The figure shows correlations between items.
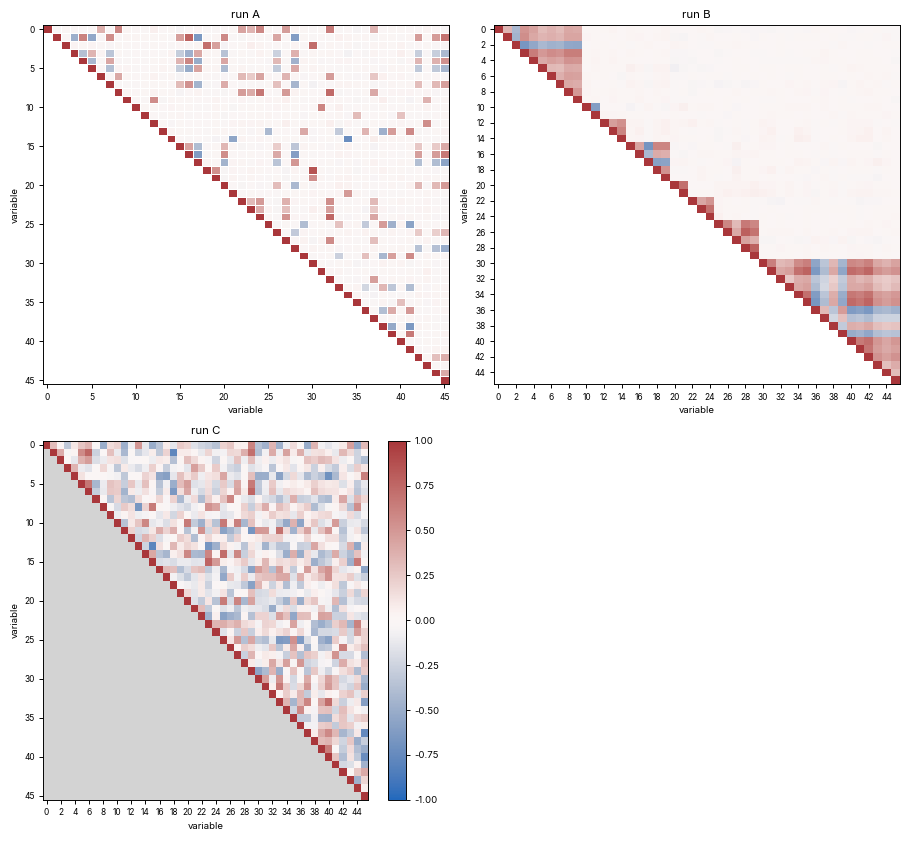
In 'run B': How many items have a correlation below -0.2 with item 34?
3
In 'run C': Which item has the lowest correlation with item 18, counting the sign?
1
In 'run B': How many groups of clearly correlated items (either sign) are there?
8
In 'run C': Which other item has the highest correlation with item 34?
36
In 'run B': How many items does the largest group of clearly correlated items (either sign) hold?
16
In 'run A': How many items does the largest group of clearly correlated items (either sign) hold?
14
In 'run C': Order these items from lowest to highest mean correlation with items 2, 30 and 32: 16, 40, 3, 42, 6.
3, 42, 16, 6, 40
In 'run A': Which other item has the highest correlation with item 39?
41
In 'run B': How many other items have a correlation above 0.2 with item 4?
8
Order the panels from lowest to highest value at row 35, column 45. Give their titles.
run A, run C, run B
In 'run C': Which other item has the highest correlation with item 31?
33
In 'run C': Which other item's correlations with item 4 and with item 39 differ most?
40
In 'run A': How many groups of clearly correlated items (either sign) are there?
8
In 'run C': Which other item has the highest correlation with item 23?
15
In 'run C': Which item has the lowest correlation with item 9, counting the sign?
7
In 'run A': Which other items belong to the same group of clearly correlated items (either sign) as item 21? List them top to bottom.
14, 34
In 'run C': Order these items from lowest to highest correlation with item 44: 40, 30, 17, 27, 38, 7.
38, 40, 17, 27, 30, 7
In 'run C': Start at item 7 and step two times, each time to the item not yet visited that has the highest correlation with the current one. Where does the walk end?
42
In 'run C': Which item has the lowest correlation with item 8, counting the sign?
13
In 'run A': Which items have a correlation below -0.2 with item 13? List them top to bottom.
25, 33, 38
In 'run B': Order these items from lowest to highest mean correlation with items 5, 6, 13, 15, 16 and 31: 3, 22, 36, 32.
36, 22, 32, 3
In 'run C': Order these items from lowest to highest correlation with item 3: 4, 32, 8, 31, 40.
32, 40, 31, 8, 4
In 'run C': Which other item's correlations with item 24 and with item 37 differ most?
45
